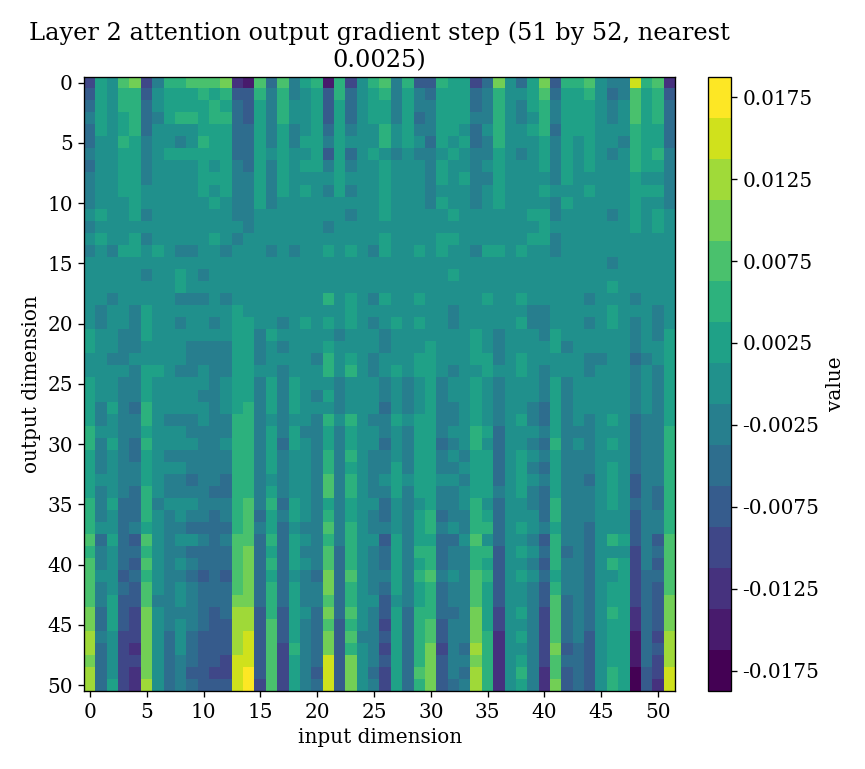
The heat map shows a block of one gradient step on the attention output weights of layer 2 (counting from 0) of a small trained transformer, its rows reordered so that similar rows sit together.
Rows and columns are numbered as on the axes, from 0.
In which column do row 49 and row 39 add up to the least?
48
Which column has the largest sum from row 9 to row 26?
21
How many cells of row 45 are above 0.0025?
12
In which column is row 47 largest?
14
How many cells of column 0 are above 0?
28
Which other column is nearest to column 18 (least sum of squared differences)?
47
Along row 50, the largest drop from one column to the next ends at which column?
15
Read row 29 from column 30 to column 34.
0.0025 -0.0025 0 0 0.005
